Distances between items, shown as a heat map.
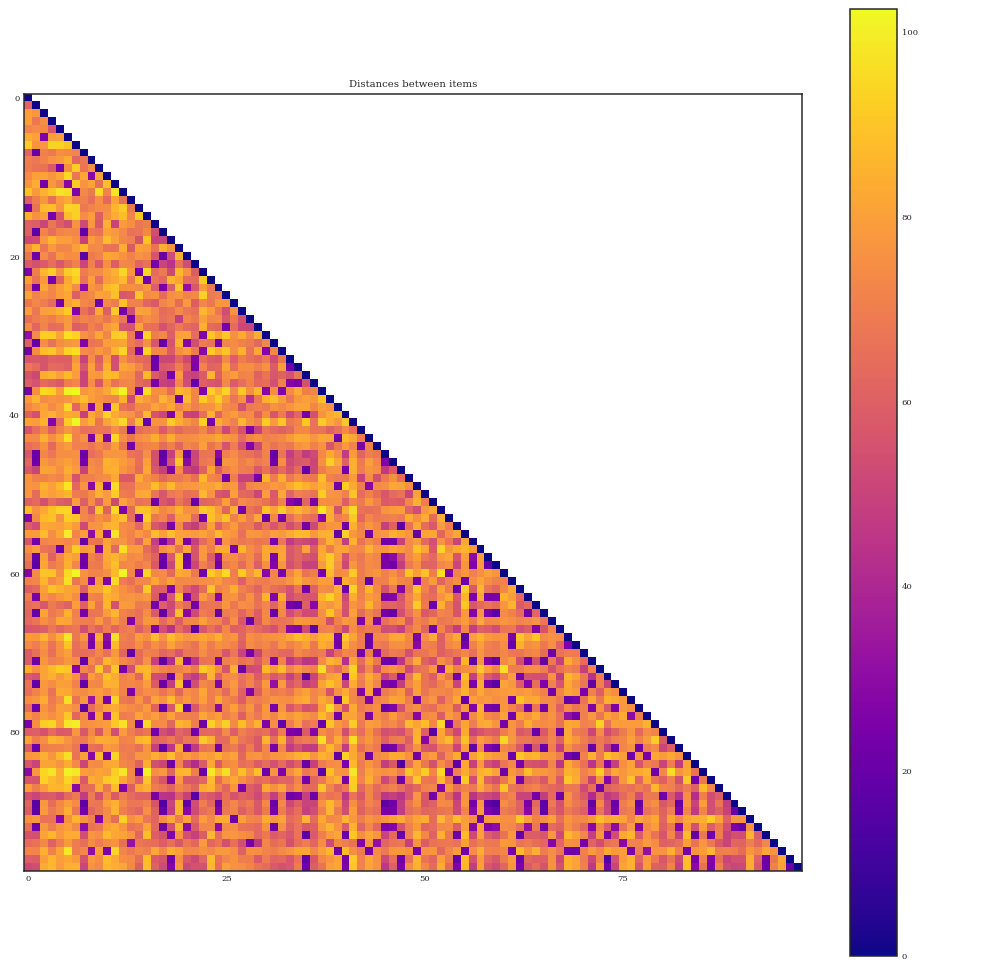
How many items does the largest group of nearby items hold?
20
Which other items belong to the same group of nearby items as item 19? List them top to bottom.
38
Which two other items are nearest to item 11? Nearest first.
2, 5
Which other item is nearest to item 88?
21
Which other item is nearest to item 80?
51
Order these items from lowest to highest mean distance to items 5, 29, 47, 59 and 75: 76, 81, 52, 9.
81, 9, 52, 76
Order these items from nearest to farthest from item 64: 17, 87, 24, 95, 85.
17, 24, 87, 85, 95
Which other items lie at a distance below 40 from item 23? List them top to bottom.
3, 15, 41
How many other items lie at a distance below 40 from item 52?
5
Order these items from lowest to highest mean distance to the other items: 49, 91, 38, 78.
78, 49, 91, 38
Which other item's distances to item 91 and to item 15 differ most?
41
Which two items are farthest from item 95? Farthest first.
5, 11
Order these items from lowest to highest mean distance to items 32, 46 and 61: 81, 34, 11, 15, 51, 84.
84, 51, 34, 81, 15, 11
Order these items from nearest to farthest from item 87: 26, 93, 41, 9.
93, 26, 9, 41
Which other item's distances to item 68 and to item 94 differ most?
55
